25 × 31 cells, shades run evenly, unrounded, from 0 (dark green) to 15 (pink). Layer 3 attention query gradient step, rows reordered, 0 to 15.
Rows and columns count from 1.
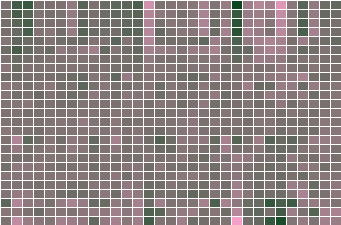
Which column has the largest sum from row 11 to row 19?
2
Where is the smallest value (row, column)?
1, 22
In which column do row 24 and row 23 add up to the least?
26
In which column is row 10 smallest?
8
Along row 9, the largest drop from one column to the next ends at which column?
29
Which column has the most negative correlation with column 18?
28
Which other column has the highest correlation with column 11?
30
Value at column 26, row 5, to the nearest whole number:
10
